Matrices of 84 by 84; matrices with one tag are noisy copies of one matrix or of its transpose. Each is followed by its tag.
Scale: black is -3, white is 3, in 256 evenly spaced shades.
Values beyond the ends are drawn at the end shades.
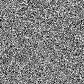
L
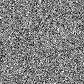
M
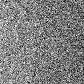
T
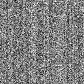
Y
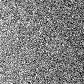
T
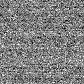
Y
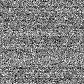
Y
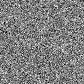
L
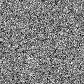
M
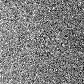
T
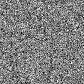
M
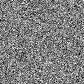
L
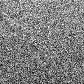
T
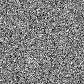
M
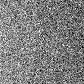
T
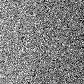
T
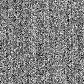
Y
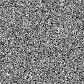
M
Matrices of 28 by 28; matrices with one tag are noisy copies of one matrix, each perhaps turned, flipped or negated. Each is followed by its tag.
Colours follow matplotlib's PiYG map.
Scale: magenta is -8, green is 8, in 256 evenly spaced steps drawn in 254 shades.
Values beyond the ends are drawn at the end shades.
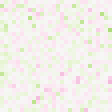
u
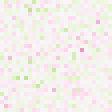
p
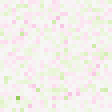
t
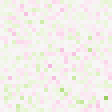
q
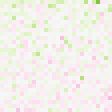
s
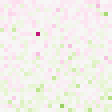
s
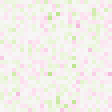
u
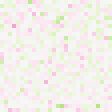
q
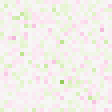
p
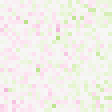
s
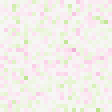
u
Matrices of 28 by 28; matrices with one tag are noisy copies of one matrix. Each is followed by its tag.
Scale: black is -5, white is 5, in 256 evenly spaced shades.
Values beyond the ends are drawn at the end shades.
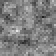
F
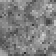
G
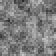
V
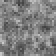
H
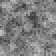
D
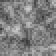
F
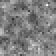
D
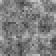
H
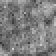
G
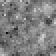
G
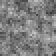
V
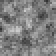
F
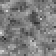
D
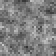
V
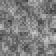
V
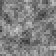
F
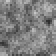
G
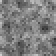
H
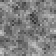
D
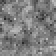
F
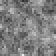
V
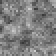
F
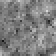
G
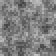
H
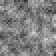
V
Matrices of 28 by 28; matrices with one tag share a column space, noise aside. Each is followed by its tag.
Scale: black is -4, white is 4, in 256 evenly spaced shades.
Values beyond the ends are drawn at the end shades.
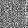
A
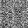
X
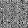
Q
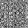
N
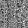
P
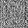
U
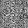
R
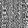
N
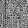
R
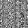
N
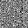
X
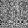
U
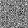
A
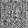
U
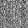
P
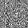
N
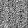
X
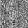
U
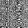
A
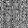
P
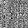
R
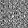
N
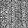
X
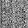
X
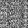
N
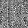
X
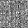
U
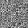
A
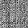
Q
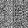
A
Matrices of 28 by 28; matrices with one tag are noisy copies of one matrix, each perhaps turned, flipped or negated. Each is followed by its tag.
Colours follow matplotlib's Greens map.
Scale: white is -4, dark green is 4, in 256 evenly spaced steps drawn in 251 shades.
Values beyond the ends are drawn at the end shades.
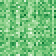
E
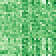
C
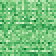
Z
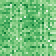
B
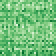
B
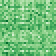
Z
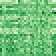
C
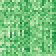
Z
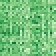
Z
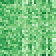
C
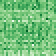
B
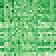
C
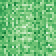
B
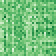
Z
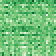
Z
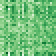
C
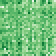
C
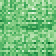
Z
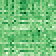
Z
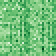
Z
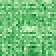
Z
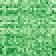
C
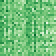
Z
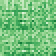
Z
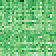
Z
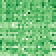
C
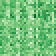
E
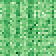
E
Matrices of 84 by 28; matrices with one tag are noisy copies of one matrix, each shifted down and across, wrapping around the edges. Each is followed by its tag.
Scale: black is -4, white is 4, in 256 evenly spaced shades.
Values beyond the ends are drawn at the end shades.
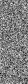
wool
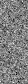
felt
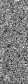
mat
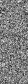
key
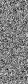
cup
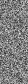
wool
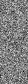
wool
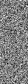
key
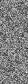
felt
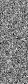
mat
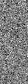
wool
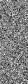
felt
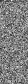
mat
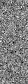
mat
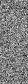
mat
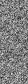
mat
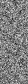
felt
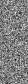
key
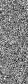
cup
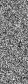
felt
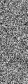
mat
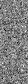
cup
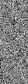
felt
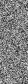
felt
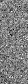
mat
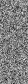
cup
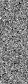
wool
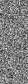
wool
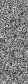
mat
